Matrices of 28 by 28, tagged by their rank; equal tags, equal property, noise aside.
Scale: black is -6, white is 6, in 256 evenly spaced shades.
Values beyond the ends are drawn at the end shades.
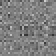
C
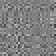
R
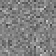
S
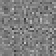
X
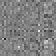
C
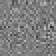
X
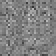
X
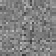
X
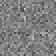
S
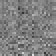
C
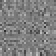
C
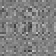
R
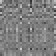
R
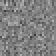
S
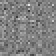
X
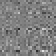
R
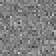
S
